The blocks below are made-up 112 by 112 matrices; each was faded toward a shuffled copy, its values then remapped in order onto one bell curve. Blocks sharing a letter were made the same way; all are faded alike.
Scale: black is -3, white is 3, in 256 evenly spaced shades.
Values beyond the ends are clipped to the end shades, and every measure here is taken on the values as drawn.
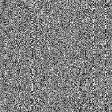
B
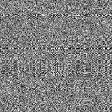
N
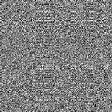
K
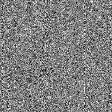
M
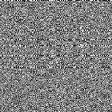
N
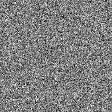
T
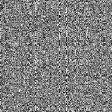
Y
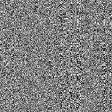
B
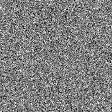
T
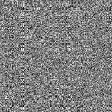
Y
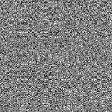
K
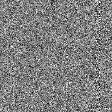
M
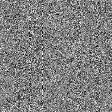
M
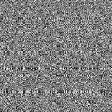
N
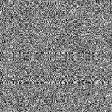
K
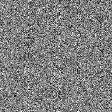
M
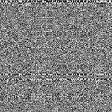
N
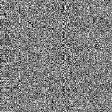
B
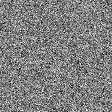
T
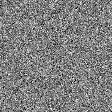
T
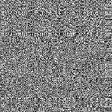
K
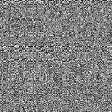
N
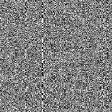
B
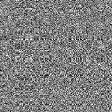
N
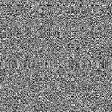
K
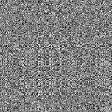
N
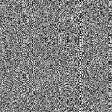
Y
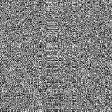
K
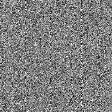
M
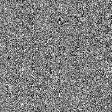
M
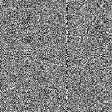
Y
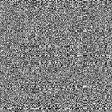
N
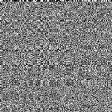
K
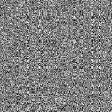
Y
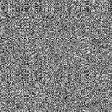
K
